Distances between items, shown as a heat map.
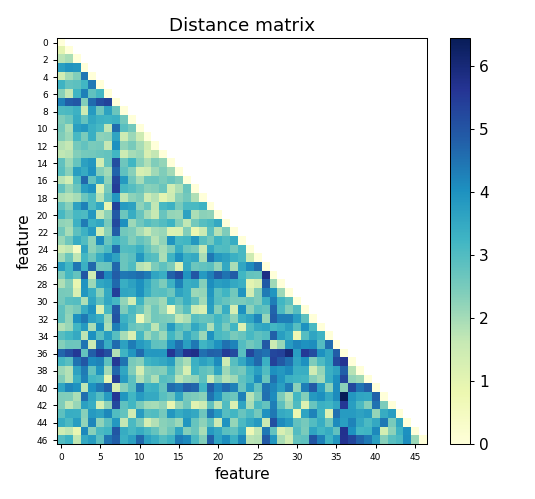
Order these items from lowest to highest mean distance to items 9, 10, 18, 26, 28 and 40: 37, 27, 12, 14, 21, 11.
11, 12, 14, 21, 37, 27
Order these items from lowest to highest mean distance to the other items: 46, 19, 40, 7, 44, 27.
44, 19, 46, 40, 27, 7
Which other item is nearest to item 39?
6
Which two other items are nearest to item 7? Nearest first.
40, 36
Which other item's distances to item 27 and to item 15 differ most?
26
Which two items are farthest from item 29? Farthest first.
36, 7
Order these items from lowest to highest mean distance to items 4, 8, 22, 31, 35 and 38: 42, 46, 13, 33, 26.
13, 42, 33, 26, 46
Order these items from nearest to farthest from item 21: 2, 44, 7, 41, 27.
41, 2, 44, 27, 7
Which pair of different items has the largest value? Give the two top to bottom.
36, 41
